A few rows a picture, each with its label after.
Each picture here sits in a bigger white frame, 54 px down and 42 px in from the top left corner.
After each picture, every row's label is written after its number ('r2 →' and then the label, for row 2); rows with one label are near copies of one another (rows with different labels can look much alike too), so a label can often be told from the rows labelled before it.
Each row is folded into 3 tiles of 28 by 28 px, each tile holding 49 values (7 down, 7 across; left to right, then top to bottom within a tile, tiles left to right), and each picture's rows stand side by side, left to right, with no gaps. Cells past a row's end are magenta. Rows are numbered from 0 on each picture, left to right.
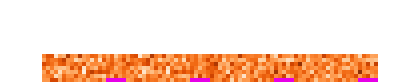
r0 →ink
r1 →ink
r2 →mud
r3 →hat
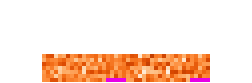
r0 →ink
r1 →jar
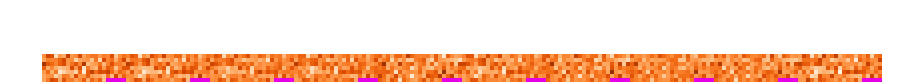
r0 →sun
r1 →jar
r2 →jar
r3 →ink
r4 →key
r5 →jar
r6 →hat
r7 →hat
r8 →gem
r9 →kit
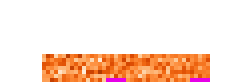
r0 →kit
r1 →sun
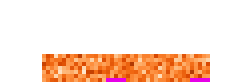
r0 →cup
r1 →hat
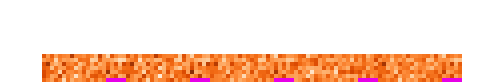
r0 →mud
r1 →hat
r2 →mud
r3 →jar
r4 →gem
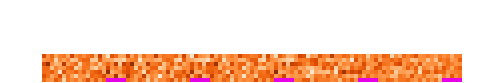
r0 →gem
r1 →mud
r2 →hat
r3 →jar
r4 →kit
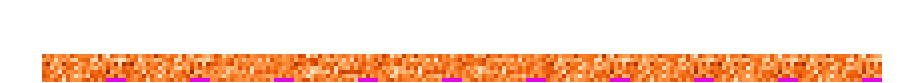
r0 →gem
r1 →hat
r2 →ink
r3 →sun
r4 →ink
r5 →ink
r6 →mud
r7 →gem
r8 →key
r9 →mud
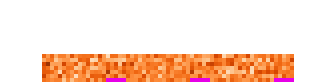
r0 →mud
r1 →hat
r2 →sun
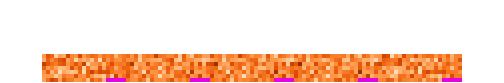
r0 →sun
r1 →hat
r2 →hat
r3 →hat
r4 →sun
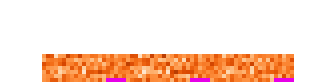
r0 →kit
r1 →sun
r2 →sun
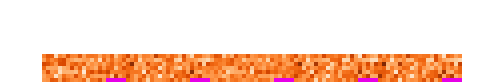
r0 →jar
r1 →hat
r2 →kit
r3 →mud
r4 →key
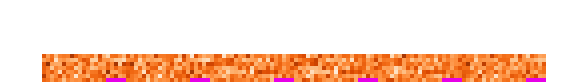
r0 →hat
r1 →mud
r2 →sun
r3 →jar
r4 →ink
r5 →mud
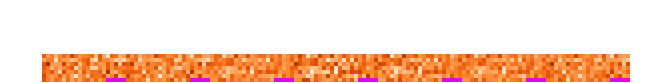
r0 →hat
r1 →hat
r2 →ink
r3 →sun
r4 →ink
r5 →ink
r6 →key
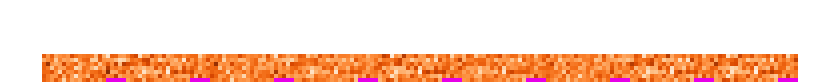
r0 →gem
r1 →jar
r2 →key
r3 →kit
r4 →jar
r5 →kit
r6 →mud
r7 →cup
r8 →ink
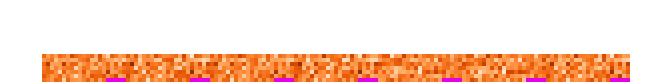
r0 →key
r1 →gem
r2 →key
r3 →mud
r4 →ink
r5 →kit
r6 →gem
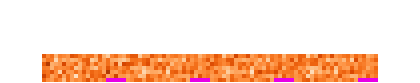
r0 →hat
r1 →jar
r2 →jar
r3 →ink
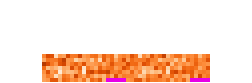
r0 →jar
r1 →cup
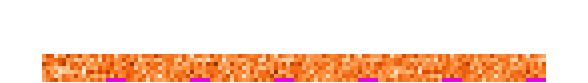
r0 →jar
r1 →key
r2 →hat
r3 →mud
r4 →kit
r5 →mud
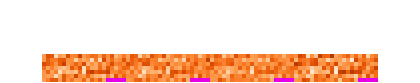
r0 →sun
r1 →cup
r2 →kit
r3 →kit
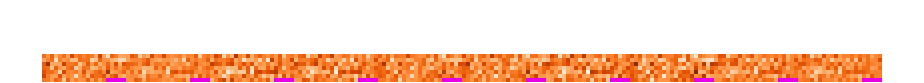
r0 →mud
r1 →kit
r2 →sun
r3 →kit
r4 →key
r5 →hat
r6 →kit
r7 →gem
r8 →sun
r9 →sun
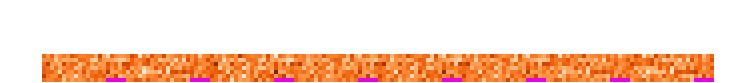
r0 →mud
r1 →cup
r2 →key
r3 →gem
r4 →hat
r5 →hat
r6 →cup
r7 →sun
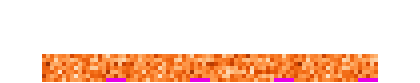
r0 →hat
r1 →hat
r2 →kit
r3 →hat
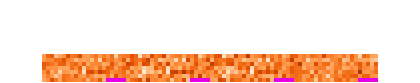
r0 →kit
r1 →cup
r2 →ink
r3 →key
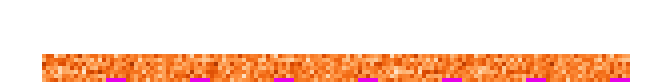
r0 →cup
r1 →key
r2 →mud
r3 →hat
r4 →cup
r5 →sun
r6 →gem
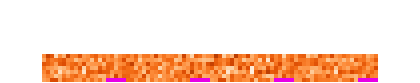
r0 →ink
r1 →mud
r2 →ink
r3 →kit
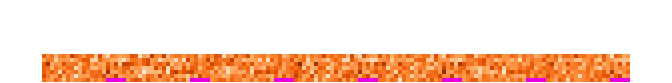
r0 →hat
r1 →sun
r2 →cup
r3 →mud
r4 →gem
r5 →jar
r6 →key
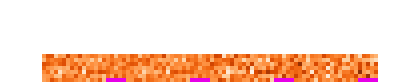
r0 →kit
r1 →kit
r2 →kit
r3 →hat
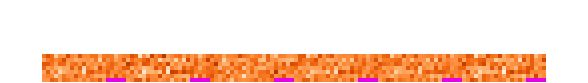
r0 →jar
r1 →cup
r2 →hat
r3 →cup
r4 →sun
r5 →jar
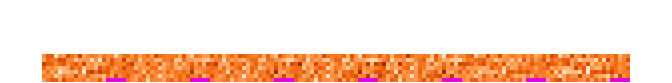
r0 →cup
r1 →gem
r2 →hat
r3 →gem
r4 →key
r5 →sun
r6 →sun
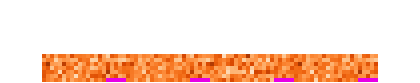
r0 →mud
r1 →gem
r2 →cup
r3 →gem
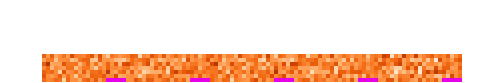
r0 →gem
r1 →jar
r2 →gem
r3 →sun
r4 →ink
